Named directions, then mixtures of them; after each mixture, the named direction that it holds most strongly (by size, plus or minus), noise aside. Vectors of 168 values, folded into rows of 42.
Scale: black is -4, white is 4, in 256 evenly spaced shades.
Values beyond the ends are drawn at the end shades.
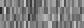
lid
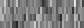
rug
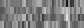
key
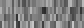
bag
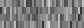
lid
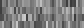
key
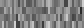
bag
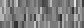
rug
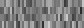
bag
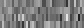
key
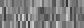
bag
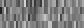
lid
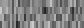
bag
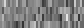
rug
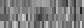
bag
